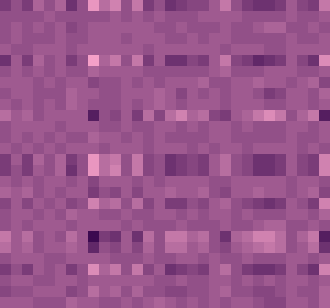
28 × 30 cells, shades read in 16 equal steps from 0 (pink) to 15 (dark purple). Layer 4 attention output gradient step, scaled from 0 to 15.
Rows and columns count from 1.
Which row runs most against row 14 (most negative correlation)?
24
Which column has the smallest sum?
9
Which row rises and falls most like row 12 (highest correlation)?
20
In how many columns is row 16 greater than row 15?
3
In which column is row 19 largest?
25
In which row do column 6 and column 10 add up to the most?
22
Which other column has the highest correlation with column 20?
27
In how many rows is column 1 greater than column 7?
8
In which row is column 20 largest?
11
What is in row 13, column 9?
6
